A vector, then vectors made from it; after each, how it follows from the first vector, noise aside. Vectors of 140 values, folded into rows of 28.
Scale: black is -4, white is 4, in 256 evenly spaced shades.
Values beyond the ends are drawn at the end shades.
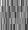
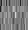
negated, partly zeroed.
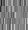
negated, partly zeroed.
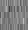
wrapped around, negated, shrunk.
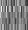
wrapped around.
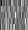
negated.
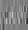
reversed, negated, partly zeroed.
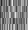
negated.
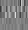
negated, partly zeroed.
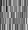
negated.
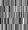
wrapped around.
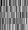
negated.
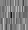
wrapped around, negated, partly zeroed.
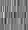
wrapped around, negated, partly zeroed.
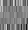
reversed, negated, partly zeroed.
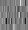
wrapped around, negated, partly zeroed.
